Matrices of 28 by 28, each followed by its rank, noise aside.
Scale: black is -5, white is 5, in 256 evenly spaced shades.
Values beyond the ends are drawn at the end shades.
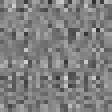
four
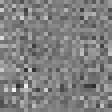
four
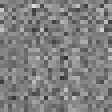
four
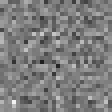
six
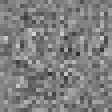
eight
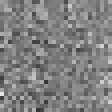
eight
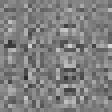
three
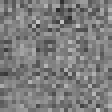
eight
